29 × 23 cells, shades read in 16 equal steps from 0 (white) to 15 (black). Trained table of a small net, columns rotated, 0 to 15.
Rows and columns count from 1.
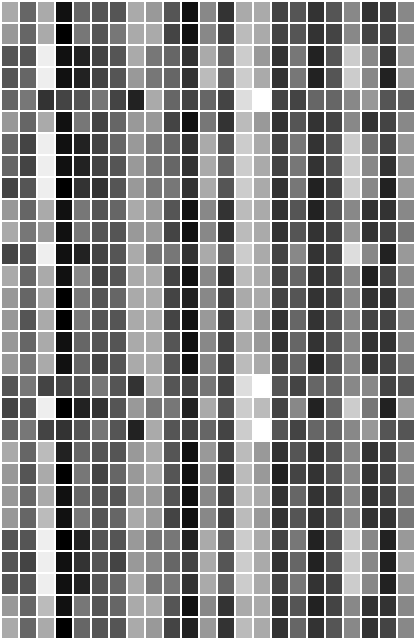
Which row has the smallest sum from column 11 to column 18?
18
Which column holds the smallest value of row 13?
14
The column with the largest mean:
4
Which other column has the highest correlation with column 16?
15
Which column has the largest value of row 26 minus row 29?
1
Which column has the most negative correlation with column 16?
8
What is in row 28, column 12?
7
